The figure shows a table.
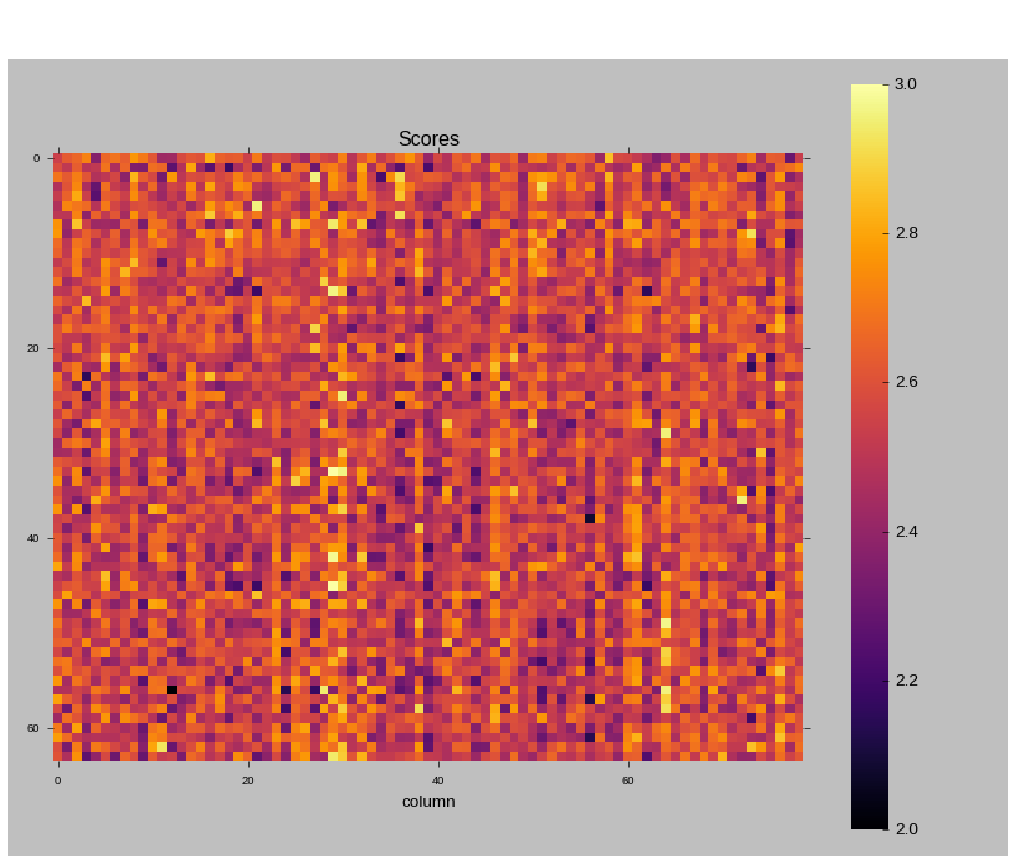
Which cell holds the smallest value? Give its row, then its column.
56, 12
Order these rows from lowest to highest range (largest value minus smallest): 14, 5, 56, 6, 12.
12, 6, 5, 14, 56
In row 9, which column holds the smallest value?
77
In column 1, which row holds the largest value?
46
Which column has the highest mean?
30
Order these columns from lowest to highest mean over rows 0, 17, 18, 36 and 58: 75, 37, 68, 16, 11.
68, 37, 75, 11, 16
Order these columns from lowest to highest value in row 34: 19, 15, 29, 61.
19, 15, 29, 61
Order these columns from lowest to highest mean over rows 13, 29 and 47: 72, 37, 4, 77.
37, 77, 72, 4
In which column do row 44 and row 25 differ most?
36
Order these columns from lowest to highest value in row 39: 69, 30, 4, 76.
69, 76, 30, 4
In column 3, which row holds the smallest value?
23
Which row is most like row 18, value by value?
54
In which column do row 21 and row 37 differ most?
10
